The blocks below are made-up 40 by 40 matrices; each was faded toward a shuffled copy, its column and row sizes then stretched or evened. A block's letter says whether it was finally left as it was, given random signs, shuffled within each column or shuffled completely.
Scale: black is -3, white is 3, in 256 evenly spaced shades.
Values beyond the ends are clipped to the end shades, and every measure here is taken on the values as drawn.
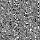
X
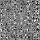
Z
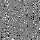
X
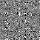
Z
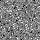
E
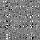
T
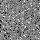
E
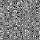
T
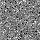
E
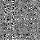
Z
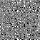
Z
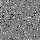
E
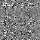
Z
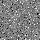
E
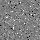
E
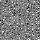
X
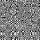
T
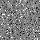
E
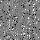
X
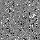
X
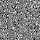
X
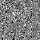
X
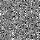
X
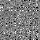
Z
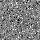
E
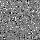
E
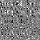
T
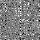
Z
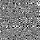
T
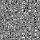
Z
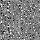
X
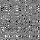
T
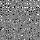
Z
